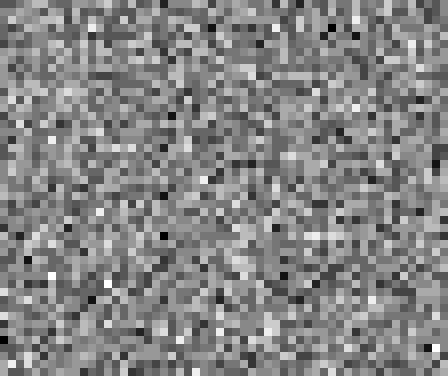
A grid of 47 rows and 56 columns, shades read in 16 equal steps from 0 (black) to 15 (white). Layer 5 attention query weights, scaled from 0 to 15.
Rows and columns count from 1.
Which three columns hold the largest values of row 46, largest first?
2, 4, 41
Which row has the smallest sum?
5
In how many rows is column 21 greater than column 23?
12
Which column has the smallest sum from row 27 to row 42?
36
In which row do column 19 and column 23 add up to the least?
35
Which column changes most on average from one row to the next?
45
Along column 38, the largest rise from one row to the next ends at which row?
24
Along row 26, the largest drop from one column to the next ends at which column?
17
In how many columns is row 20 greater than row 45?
22
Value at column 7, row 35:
15
